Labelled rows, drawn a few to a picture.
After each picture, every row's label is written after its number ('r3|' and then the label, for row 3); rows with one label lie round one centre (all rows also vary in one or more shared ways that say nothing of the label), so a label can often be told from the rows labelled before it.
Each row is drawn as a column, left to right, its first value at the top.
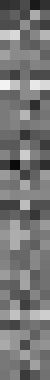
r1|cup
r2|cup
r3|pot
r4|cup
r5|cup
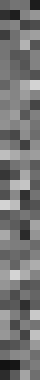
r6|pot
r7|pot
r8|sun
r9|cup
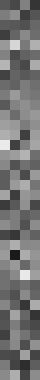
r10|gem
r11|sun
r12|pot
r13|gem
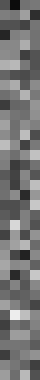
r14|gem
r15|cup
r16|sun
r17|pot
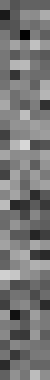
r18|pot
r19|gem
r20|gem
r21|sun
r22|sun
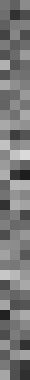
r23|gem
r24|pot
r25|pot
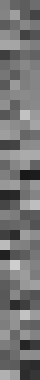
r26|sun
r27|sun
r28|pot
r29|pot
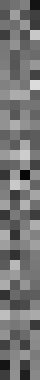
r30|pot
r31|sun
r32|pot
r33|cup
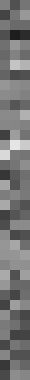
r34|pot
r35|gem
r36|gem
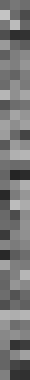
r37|sun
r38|pot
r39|pot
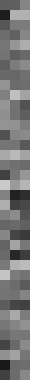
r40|pot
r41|sun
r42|sun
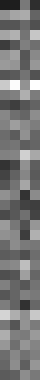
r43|cup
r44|cup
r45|sun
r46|cup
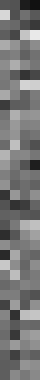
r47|sun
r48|gem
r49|cup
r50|cup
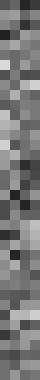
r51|gem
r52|sun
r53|cup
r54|cup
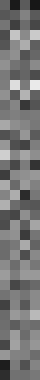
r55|pot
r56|cup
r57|sun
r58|cup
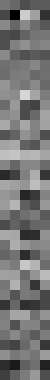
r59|pot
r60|pot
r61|sun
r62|sun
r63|pot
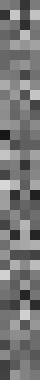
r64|pot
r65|sun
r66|cup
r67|sun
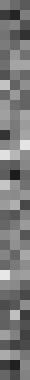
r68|pot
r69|pot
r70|gem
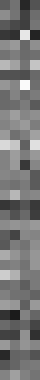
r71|gem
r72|gem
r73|cup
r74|gem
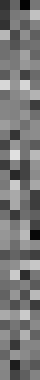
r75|cup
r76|pot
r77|cup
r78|sun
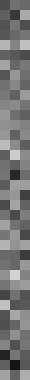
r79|gem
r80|pot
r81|sun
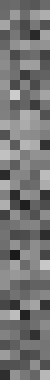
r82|pot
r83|sun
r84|gem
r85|gem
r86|sun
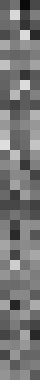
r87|gem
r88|sun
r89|cup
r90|gem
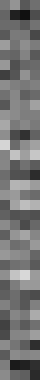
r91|gem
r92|pot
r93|pot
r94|pot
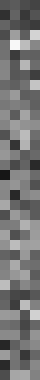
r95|pot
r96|sun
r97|gem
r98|cup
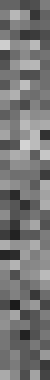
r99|sun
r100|sun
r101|gem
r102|gem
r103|pot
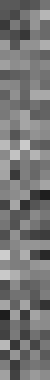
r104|gem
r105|pot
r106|gem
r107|sun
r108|sun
